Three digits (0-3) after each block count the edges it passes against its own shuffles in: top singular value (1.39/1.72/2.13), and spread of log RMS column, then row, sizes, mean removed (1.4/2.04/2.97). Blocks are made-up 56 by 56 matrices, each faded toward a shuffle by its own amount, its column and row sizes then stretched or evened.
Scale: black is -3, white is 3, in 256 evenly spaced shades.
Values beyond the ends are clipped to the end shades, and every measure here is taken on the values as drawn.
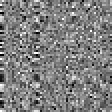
3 2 0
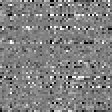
2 1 3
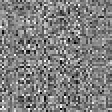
3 2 0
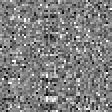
2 1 0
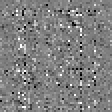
0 2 1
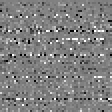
1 0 3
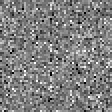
0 2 0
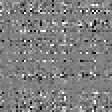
1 2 3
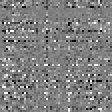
0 2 3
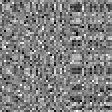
3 1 0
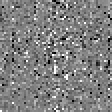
1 2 1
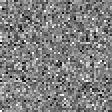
1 0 0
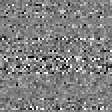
1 0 3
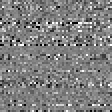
0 0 3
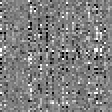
2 3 1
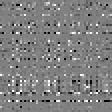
3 2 3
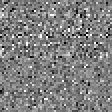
1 1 2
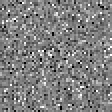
1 0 0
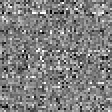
1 1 2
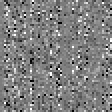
0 3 0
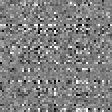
3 2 3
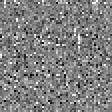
0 2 1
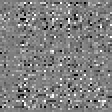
1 2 3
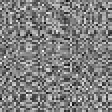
3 0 1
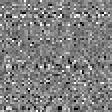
3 1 2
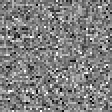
1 1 1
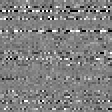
2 0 3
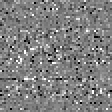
0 0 2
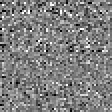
1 1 2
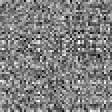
3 1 1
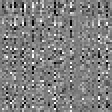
3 3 1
